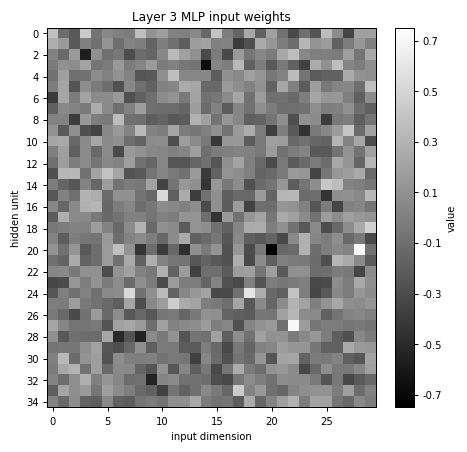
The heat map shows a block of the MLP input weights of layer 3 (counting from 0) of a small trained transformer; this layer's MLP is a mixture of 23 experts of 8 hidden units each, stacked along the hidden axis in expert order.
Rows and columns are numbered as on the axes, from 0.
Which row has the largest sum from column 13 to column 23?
27
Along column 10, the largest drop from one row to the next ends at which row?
23
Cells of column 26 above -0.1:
29
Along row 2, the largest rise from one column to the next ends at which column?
4
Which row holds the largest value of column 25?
14
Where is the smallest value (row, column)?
20, 20
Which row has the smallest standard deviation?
7
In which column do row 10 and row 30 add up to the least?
15
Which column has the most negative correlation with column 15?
1
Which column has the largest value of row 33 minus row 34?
17
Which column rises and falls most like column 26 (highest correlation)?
9
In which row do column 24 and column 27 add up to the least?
0
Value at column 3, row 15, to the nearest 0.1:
0.3
